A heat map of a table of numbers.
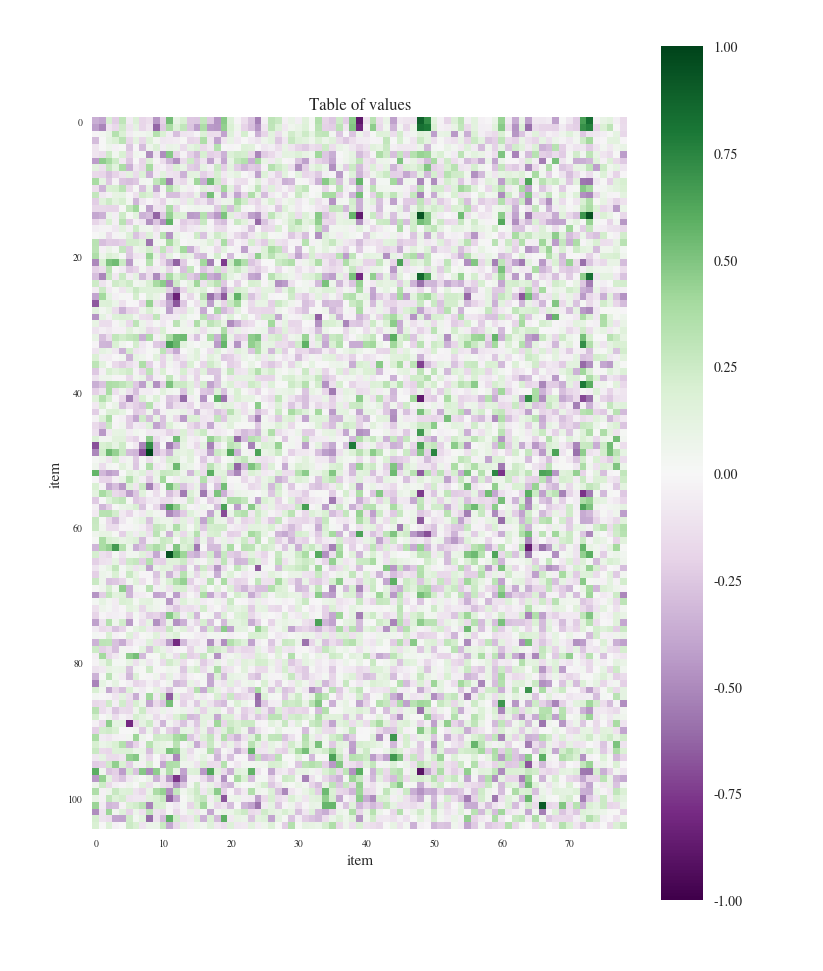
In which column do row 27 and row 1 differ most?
39
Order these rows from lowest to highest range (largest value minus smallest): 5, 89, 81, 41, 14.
81, 5, 89, 41, 14
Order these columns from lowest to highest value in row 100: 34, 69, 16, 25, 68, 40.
40, 25, 68, 69, 16, 34
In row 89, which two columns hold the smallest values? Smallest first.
5, 66
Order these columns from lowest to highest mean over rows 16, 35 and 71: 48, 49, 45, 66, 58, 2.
48, 58, 2, 49, 66, 45
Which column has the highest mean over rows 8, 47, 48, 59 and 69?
53
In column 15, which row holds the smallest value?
63
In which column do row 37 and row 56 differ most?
24
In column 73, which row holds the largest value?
14
